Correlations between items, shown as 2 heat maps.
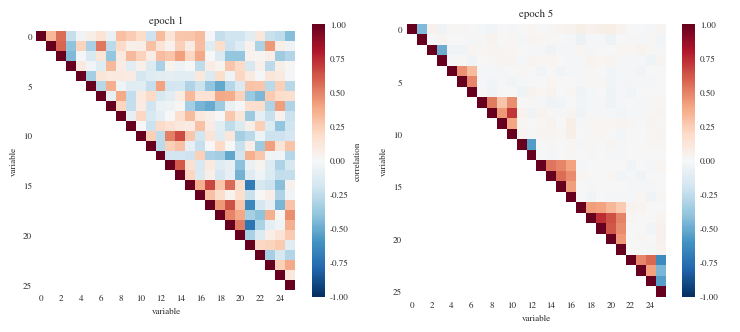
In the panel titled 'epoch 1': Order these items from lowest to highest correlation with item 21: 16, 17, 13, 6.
17, 6, 16, 13
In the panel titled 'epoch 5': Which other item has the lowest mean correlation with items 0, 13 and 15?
1
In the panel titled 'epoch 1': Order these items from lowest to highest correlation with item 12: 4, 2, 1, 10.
10, 4, 1, 2
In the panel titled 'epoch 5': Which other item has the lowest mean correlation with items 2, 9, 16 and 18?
3
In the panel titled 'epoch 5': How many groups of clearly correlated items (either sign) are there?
8
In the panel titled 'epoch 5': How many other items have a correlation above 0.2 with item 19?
4
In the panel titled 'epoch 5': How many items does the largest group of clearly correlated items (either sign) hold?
5
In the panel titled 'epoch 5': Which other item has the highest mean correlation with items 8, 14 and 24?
10
